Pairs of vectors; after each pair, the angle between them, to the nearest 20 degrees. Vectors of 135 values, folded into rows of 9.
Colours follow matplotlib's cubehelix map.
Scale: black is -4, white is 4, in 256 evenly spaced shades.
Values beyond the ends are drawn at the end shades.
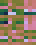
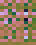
140 degrees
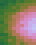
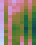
140 degrees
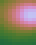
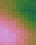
140 degrees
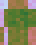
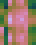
140 degrees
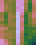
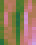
160 degrees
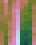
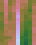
20 degrees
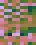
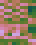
40 degrees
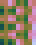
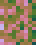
140 degrees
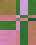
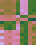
20 degrees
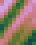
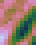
80 degrees
